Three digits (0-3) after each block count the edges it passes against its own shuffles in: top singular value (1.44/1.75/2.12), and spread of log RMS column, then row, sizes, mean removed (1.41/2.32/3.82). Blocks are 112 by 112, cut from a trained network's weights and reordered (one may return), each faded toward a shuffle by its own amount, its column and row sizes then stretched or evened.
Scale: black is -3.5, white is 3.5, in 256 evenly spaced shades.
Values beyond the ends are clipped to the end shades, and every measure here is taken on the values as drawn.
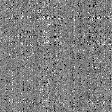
1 2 1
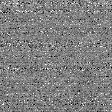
0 0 2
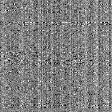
3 0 2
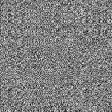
3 0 1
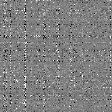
1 2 2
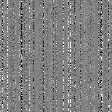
3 3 0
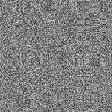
3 0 0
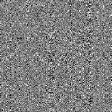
2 2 1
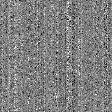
2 2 0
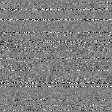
1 0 3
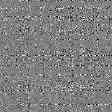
0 2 3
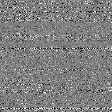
1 1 3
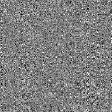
2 2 1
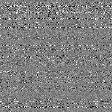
0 1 3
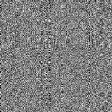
3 2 0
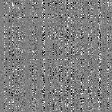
0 3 2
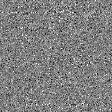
0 1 1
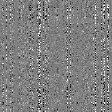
2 3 1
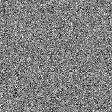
1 1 0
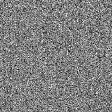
1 1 0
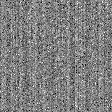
2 0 0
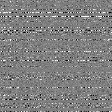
3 1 3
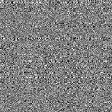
3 1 2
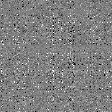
0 2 2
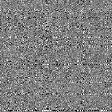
3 2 2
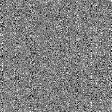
1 2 0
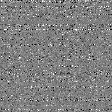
0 1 2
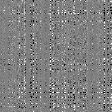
2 3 2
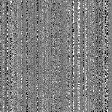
3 3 0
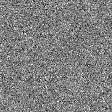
1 0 1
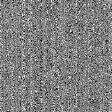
1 2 0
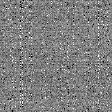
1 2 0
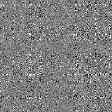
2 2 2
